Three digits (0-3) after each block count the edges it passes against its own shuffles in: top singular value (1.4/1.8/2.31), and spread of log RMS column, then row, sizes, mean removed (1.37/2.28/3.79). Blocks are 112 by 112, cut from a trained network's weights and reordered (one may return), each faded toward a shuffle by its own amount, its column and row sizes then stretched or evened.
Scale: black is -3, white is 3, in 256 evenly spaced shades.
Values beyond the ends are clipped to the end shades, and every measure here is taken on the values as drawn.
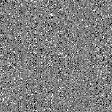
2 2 0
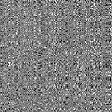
3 2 2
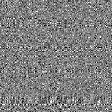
3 1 2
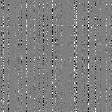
2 3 1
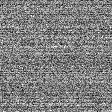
2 0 1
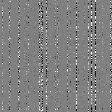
3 3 1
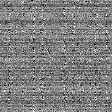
3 2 0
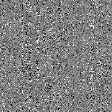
1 2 0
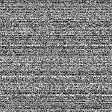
3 1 2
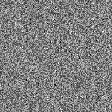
2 1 0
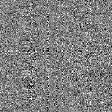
2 2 1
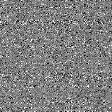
0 1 2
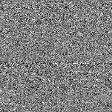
0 0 2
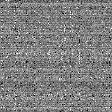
2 2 1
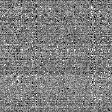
2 2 1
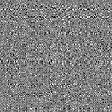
3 1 2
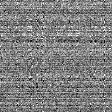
3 2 1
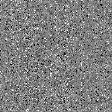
0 2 1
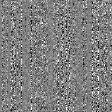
1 3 0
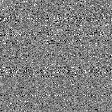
1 0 2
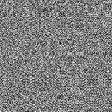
3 0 1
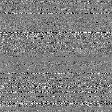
1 0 3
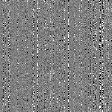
2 3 1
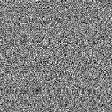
3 0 1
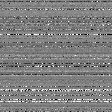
3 0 3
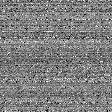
2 0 2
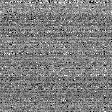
2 1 2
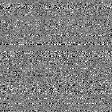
0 1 3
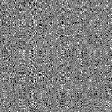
3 2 1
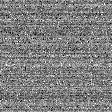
2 0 1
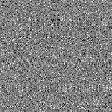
3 0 1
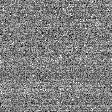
1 1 0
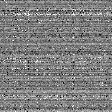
3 1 2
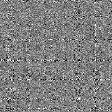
1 2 2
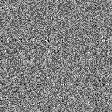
2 0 1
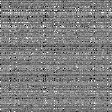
3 2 2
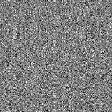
2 1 1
